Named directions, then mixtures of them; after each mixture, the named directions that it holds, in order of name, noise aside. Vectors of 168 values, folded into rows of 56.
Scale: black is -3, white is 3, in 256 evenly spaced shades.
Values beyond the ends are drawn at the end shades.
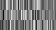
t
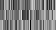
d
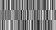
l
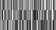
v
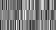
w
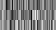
t, v.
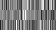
d, w.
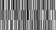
d, l.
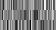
d, v.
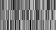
d, w.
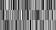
d, t.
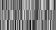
v, w.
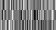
l, v.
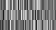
t.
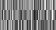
v.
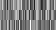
d, w.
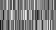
t, w.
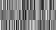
w.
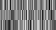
l.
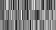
d, t.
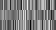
l, w.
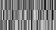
v.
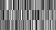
d, t.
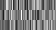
d, t.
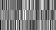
w.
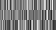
l, v.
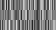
l, w.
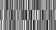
l, t.
